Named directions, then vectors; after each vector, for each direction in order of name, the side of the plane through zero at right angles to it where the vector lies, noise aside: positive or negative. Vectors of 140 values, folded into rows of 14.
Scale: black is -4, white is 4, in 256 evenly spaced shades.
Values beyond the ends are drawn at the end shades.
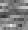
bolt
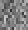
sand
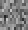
positive, negative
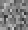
positive, negative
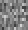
negative, positive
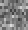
positive, positive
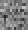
positive, negative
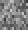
negative, negative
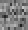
positive, negative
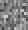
negative, positive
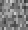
negative, negative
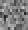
positive, negative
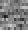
positive, negative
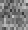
positive, positive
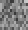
positive, positive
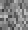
negative, positive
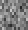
negative, negative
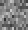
negative, negative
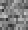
negative, positive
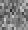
positive, positive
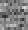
positive, negative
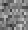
negative, positive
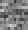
positive, negative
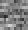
positive, negative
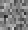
positive, negative
